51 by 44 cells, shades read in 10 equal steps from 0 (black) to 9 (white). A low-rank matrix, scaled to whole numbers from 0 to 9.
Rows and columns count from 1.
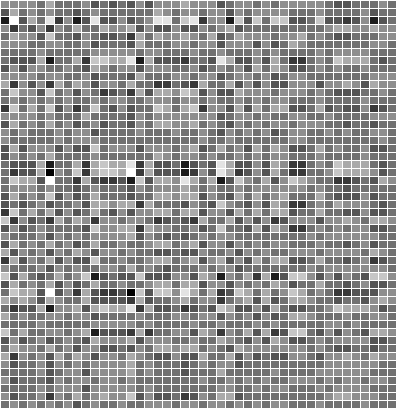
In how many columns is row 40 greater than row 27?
19
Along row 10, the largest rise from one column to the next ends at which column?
16
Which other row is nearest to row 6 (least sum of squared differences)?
10
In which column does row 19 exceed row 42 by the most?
11
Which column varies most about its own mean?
6
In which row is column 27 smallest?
22
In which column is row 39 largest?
15
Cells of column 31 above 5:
14
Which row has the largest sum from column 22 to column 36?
37
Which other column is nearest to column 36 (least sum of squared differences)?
32
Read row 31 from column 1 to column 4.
3 6 4 5
